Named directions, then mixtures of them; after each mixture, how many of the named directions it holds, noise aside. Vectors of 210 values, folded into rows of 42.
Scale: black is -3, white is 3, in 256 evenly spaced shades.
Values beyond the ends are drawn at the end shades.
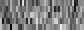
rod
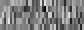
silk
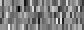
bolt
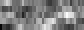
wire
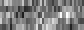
four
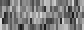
four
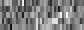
three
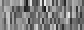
two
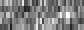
four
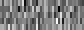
two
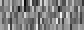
three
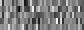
one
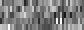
two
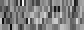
one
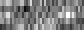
three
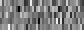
one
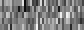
four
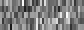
four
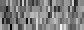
one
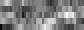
one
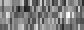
three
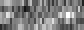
three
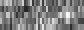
four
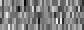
one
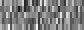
three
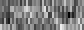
three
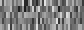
three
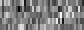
two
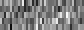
four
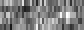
four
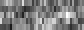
three
